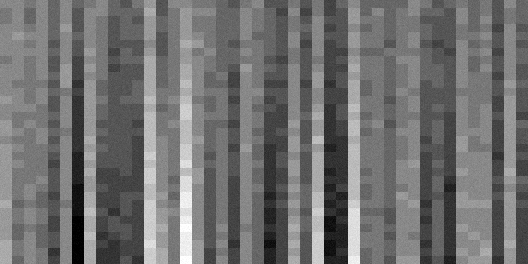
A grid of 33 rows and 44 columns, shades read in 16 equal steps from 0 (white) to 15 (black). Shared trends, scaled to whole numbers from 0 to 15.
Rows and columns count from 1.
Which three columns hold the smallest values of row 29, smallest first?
16, 30, 13
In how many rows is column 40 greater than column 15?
9
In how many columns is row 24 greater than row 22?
10
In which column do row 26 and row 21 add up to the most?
7
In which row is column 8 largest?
1
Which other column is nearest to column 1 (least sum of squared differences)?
43
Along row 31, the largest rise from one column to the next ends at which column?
28
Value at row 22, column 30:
4
